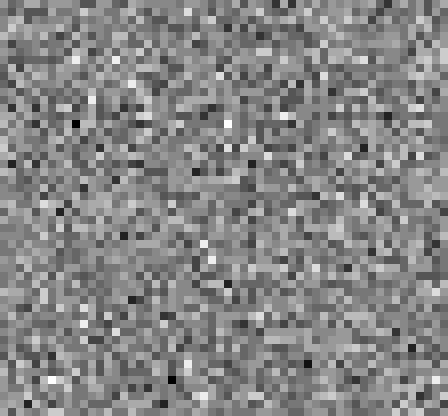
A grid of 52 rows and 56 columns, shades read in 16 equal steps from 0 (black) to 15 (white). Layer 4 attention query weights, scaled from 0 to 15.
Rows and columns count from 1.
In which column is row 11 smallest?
38
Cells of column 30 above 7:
29
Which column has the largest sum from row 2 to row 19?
53
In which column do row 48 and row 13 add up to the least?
22
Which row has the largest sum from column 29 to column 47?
40
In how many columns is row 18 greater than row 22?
19
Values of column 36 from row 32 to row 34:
11 4 12
